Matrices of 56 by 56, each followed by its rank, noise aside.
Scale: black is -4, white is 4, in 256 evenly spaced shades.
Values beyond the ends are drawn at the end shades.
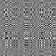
two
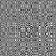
four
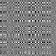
one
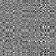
four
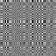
one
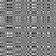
one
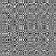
three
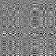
two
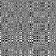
two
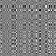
two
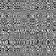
four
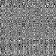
six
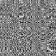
six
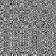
six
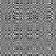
two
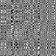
three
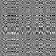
two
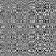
three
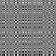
one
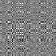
three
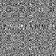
six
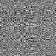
six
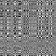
two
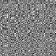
six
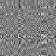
three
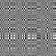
one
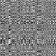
four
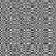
two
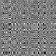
four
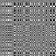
one
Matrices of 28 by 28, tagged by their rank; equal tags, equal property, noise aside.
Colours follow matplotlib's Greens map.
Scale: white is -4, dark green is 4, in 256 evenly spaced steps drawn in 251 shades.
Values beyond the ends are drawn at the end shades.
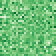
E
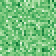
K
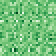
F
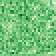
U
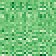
F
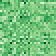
K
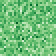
U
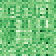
F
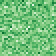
U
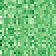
K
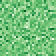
E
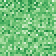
U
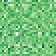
K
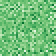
U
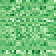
F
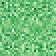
E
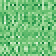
K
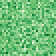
U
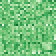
E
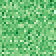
U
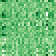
F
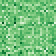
K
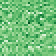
E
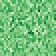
U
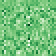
K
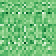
F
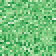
U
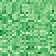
K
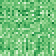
K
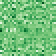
K
